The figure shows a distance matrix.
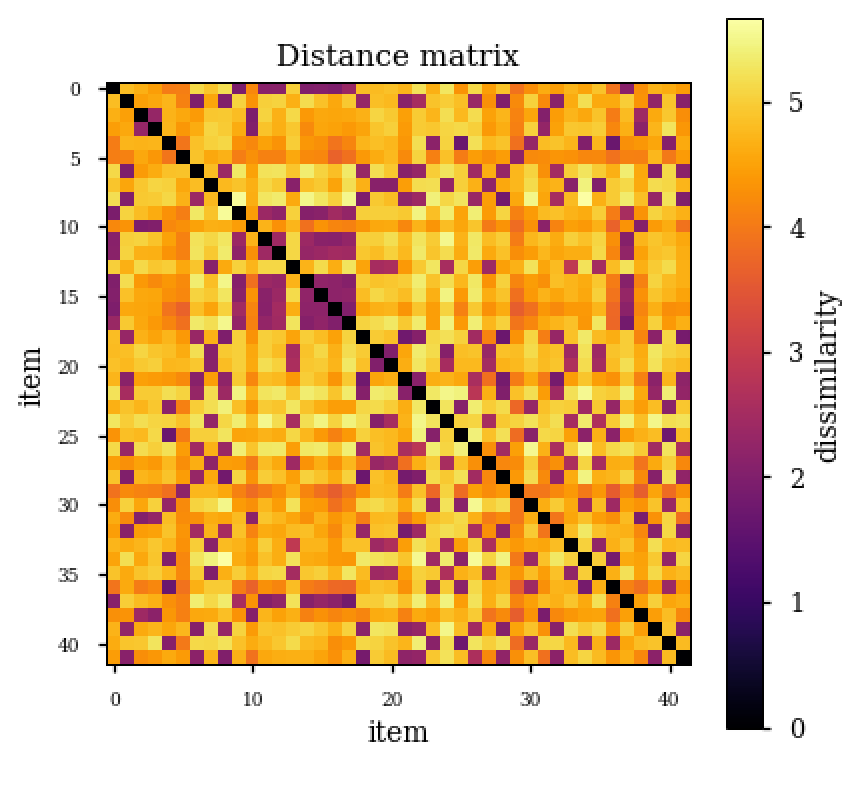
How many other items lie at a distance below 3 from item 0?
8
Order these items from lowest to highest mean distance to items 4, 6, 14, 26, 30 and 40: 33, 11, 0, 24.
0, 11, 33, 24
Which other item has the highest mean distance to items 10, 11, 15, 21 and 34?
24
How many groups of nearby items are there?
6
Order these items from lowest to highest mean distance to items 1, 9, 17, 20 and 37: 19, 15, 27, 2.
15, 27, 19, 2
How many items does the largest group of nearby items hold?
11
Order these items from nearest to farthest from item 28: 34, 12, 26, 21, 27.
21, 26, 27, 12, 34
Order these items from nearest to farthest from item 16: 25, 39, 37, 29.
37, 29, 25, 39
